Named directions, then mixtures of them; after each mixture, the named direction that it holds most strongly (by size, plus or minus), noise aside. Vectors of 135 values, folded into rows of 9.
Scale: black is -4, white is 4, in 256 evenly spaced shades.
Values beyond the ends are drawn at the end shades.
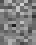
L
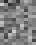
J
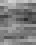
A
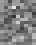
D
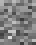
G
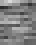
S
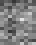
G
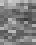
A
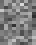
L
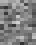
D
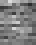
S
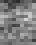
A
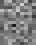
L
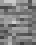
S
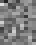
J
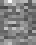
L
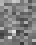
G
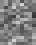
D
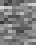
S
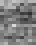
A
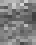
A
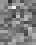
D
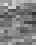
A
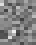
G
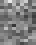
L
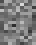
L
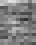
S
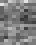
A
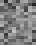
J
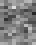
D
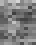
A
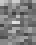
S
